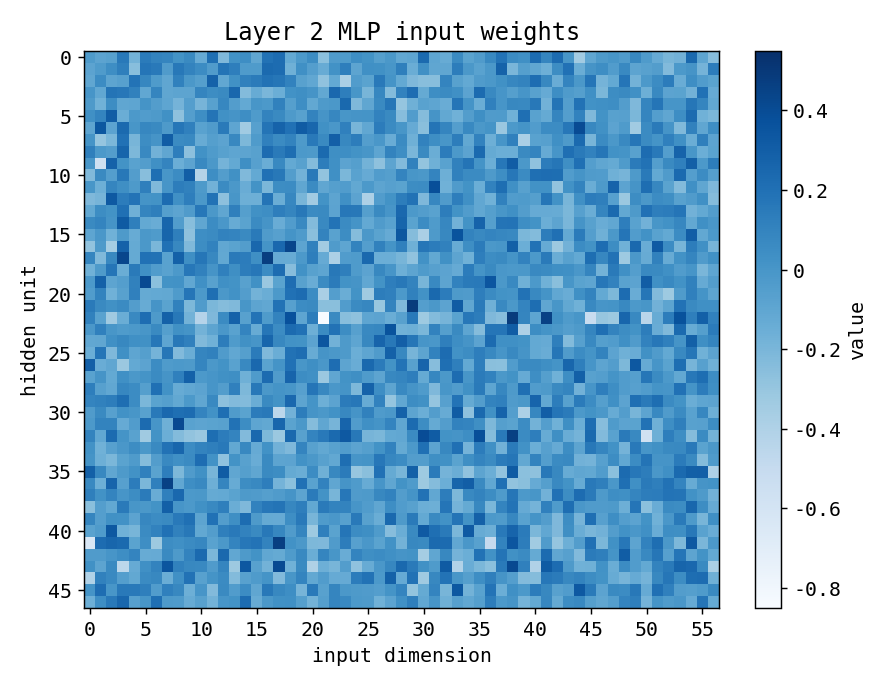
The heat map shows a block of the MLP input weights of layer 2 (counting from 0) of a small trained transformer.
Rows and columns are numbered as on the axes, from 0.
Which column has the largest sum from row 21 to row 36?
53
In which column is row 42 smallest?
30
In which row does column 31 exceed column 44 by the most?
32
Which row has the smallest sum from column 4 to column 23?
21
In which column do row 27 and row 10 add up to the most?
9
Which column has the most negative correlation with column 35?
17
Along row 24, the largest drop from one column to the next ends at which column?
22
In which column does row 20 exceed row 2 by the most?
31
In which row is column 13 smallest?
43
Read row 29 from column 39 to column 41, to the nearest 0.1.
0 0.3 -0.1
